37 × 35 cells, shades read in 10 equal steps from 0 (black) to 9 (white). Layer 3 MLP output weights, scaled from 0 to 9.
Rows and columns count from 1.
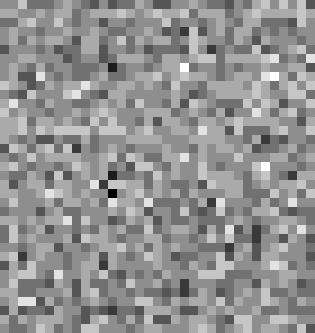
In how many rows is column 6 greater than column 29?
16
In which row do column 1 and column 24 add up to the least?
6
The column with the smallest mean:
9
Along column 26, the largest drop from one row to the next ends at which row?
28
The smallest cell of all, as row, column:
22, 13
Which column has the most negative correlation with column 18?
3
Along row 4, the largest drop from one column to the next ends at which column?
23
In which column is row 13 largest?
29
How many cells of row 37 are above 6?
6
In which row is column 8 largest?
25
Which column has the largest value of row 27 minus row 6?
24
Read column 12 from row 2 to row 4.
6 3 5
